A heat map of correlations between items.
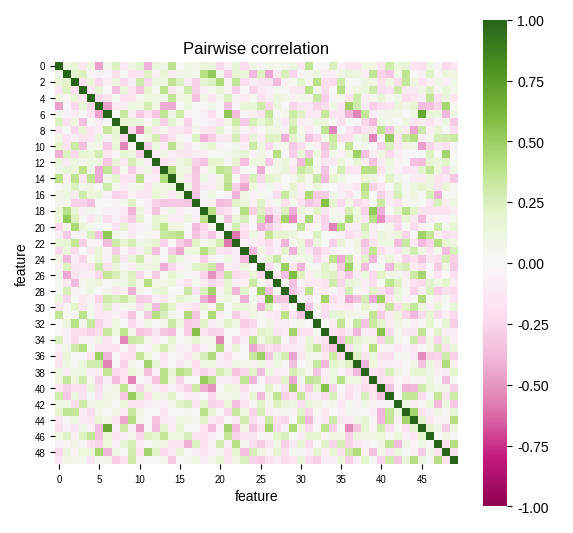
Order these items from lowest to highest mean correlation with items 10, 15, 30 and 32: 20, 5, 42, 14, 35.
5, 42, 35, 20, 14
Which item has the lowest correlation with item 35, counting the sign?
24
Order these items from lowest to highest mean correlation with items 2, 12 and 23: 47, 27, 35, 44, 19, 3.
27, 3, 44, 47, 35, 19
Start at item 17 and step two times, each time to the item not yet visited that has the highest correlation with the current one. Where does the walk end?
40
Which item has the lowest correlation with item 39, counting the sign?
9
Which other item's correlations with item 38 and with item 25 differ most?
13
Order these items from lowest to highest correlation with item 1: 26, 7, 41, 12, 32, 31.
26, 41, 7, 12, 31, 32
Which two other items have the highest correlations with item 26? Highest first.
29, 45
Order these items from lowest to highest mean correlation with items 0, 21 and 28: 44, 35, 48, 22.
22, 48, 44, 35
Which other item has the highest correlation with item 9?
41
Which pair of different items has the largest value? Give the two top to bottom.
6, 45
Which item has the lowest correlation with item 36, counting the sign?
45
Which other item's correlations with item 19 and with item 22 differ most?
28
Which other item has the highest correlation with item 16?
31
